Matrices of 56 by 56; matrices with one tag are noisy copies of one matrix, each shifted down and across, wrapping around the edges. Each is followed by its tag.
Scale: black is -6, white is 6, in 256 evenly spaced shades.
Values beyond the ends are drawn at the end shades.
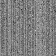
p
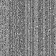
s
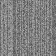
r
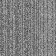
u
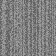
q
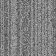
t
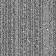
p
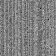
q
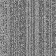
s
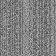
p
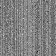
u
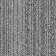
u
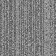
p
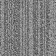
s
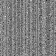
q
